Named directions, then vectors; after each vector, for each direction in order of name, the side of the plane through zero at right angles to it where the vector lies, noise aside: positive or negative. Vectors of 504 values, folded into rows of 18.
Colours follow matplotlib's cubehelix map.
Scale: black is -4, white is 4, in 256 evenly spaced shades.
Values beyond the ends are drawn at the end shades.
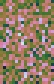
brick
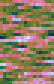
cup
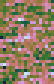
positive, positive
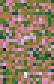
positive, positive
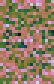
negative, positive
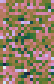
negative, negative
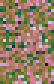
negative, positive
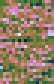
positive, negative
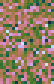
positive, negative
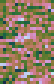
positive, positive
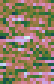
positive, positive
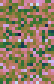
negative, positive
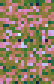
positive, negative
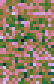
negative, negative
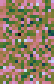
negative, positive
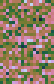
negative, positive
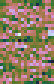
positive, negative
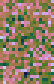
negative, negative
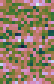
negative, positive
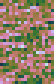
positive, negative
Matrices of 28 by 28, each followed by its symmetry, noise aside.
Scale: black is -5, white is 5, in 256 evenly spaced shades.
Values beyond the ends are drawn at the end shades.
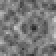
mirrored top to bottom.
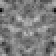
mirrored left to right.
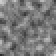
symmetric.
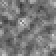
symmetric.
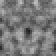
mirrored left to right.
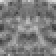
mirrored left to right.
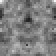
mirrored left to right.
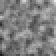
antisymmetric.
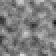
antisymmetric.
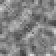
symmetric.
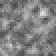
symmetric across the other diagonal.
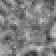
antisymmetric.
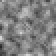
no symmetry.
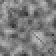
symmetric.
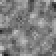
symmetric.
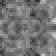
mirrored top to bottom.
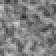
antisymmetric.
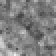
symmetric across the other diagonal.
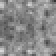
mirrored top to bottom.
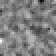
antisymmetric.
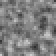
antisymmetric.
